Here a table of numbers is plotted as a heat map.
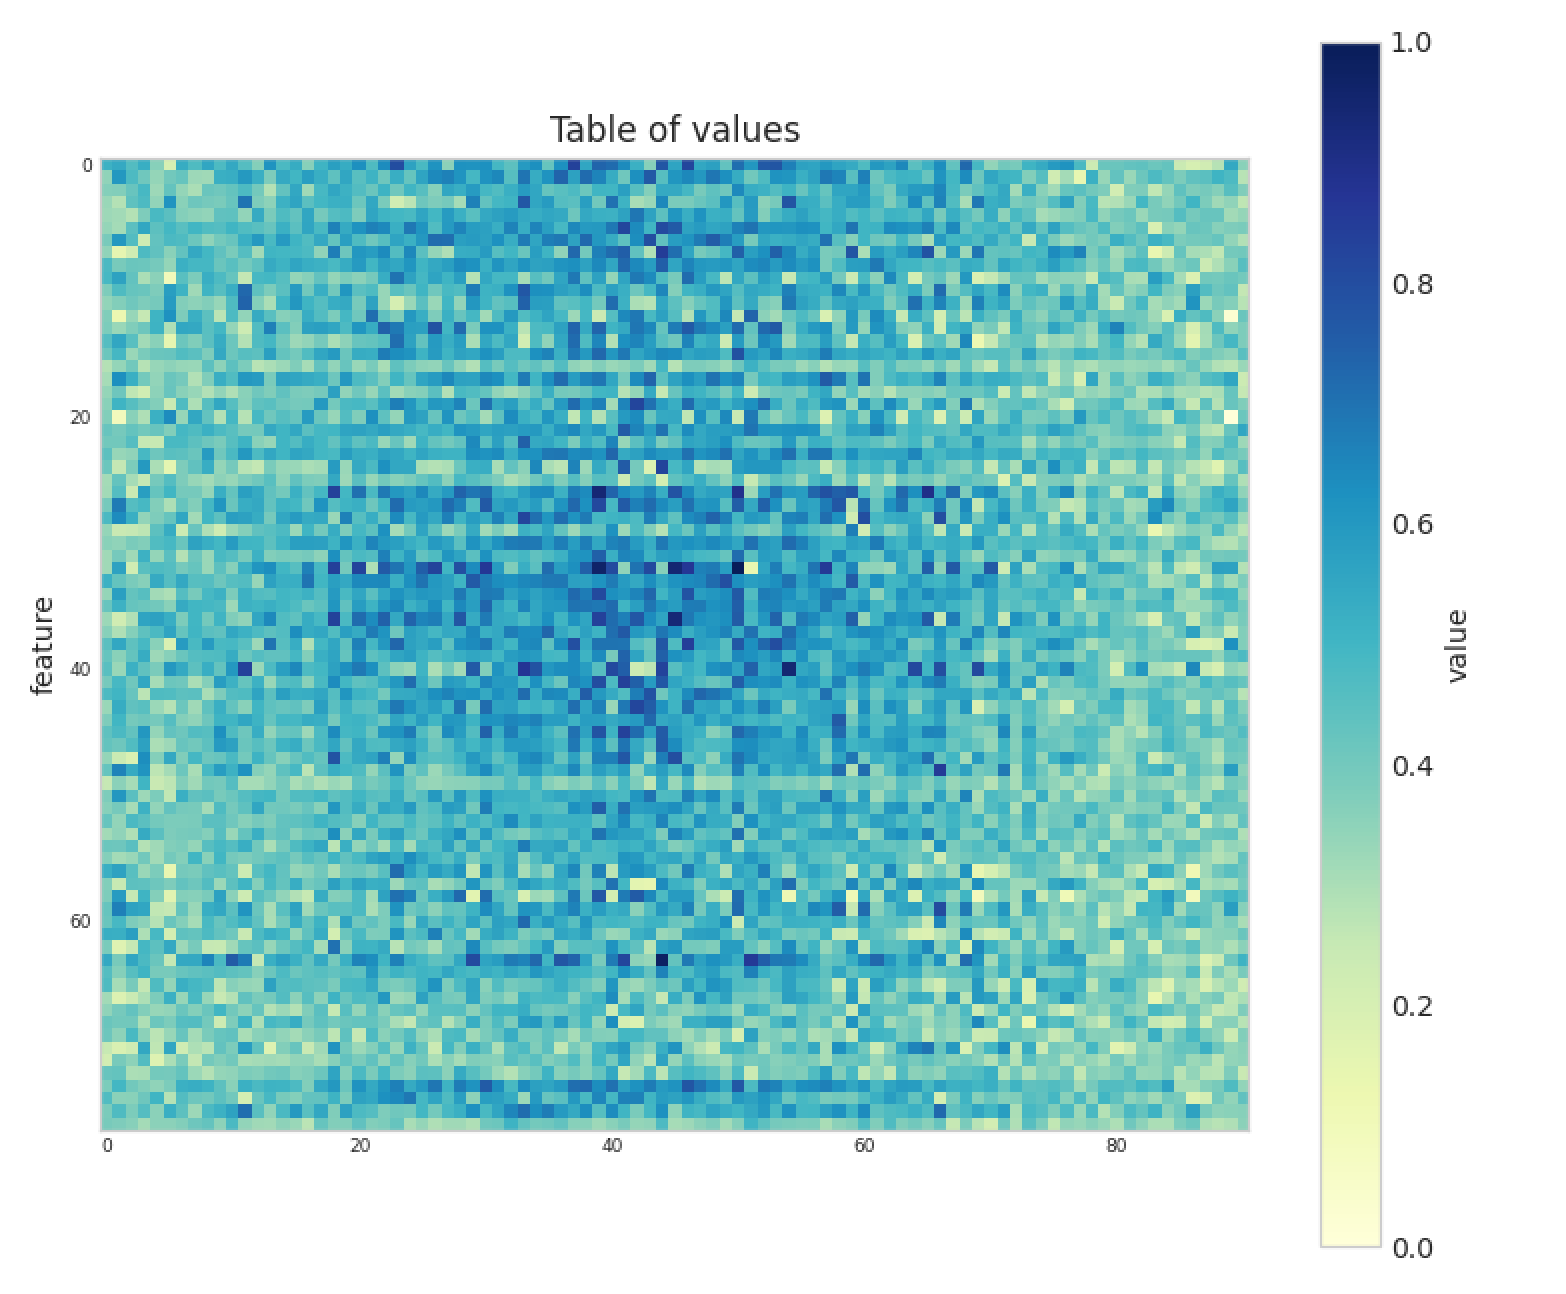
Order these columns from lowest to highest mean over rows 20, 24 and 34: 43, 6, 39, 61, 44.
6, 43, 61, 39, 44
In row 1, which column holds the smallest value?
77
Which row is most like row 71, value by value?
49
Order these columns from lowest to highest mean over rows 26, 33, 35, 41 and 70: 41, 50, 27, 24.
27, 24, 41, 50
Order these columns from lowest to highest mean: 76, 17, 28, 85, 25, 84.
85, 84, 76, 17, 25, 28
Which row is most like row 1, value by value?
17
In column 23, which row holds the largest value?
0
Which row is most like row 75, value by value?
10
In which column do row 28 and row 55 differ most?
66
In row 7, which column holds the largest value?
44
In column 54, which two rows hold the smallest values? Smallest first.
58, 9
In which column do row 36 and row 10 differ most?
45
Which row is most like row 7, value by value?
47
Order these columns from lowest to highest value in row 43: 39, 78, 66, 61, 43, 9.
78, 61, 9, 66, 39, 43
